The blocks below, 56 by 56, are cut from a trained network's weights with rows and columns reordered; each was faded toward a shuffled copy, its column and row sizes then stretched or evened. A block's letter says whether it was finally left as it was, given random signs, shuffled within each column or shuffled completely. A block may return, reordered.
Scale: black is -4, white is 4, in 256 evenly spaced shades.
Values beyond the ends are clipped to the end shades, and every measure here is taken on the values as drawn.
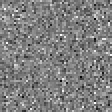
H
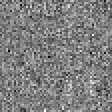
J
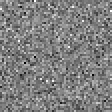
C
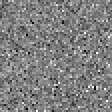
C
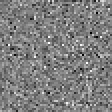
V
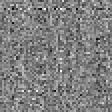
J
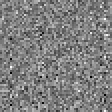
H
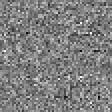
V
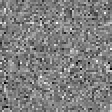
V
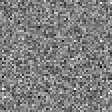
V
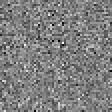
V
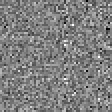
H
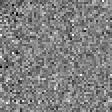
V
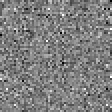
V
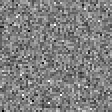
C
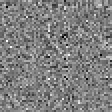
J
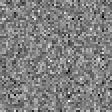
J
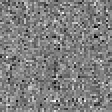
J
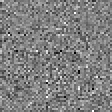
J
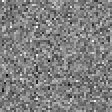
H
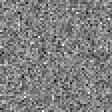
C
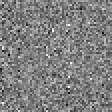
H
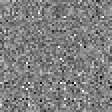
J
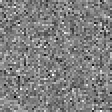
H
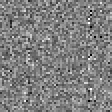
H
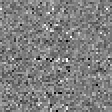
V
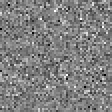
V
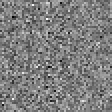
V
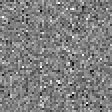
H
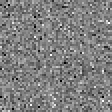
H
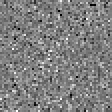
H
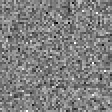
C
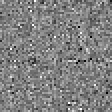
V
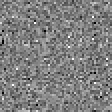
J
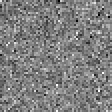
H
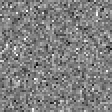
C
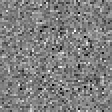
V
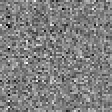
J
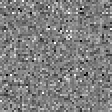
V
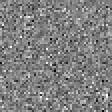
V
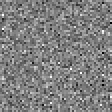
H
